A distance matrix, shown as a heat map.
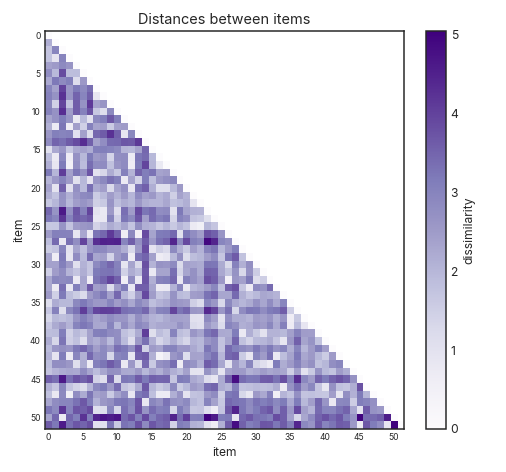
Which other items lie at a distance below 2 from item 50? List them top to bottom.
2, 27, 36
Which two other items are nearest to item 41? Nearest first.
48, 14
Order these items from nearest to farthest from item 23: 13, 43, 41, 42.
42, 41, 43, 13
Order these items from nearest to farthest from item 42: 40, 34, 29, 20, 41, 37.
29, 20, 40, 34, 37, 41
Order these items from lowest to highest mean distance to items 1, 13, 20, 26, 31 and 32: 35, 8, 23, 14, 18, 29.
29, 35, 18, 8, 23, 14
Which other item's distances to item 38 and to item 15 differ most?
31
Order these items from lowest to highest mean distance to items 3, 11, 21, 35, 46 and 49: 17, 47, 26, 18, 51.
47, 17, 18, 26, 51
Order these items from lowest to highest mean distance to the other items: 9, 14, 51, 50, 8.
8, 9, 51, 14, 50
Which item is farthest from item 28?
14
